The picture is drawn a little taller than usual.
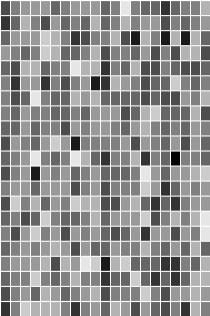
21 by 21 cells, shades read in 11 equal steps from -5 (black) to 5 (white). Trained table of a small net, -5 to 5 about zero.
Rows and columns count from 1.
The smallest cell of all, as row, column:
11, 18
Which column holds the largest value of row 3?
5
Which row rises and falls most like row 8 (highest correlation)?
9
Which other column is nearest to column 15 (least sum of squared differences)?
20
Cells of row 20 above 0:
10
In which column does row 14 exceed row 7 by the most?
2
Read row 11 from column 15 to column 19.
-3 0 -1 -5 0
